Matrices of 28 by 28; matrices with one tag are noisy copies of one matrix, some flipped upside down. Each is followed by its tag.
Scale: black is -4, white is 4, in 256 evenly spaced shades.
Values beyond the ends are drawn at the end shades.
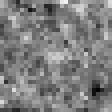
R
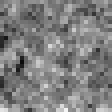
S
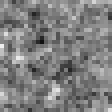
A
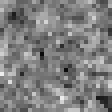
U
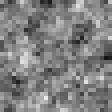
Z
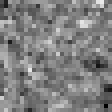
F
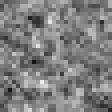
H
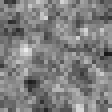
Z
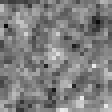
R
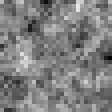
Z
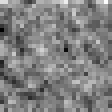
S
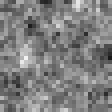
Z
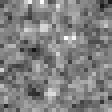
H
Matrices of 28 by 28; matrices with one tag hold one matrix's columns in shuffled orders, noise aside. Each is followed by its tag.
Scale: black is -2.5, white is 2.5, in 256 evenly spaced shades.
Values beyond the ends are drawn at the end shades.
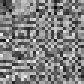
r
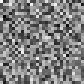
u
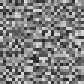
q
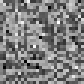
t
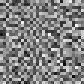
q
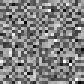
q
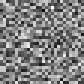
q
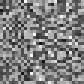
r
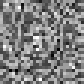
t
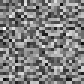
q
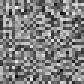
r
